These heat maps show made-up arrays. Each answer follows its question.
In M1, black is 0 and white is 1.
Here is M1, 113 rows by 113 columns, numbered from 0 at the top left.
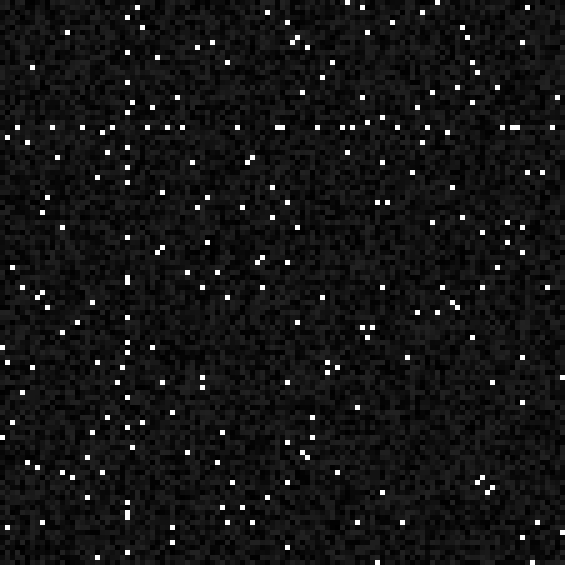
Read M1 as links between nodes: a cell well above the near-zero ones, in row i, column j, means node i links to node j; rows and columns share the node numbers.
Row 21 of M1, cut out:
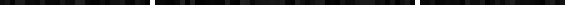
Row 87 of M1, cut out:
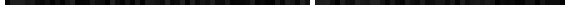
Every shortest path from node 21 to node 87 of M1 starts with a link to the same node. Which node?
node 83
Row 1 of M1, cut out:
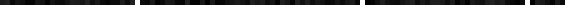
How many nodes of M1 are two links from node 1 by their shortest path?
3
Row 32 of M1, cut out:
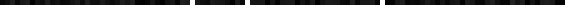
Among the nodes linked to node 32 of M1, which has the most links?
node 76
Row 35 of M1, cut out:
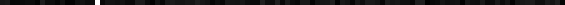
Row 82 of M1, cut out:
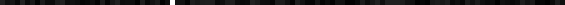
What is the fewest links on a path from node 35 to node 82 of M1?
6
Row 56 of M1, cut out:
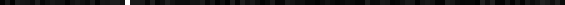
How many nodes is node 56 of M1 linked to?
1
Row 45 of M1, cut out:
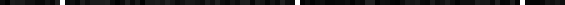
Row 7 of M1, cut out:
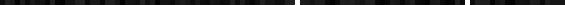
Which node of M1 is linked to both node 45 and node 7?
node 59
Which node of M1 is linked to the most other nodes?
node 25
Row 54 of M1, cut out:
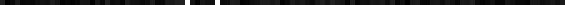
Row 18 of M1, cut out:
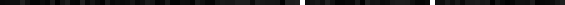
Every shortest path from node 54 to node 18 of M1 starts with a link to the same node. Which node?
node 37
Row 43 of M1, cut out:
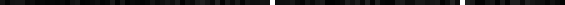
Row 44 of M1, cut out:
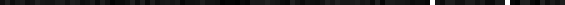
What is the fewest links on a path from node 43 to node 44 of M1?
7
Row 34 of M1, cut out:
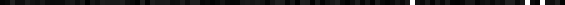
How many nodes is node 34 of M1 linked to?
3
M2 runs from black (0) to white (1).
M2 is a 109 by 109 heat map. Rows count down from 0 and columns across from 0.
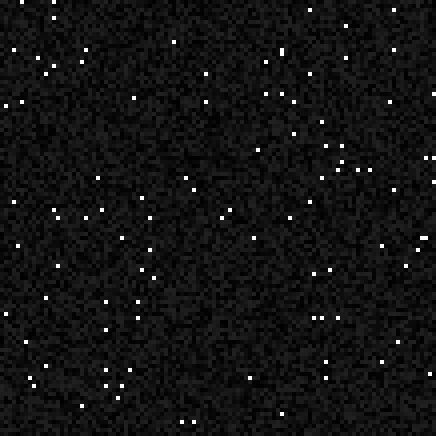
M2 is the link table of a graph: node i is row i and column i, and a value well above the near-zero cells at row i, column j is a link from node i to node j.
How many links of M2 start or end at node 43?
1
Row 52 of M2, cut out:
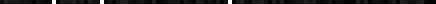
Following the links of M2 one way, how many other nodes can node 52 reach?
8
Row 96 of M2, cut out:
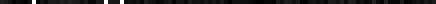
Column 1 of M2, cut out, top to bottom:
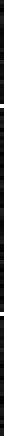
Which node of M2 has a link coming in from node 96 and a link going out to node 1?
node 26
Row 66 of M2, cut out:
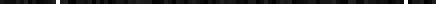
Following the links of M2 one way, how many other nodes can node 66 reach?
5
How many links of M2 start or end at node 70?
4
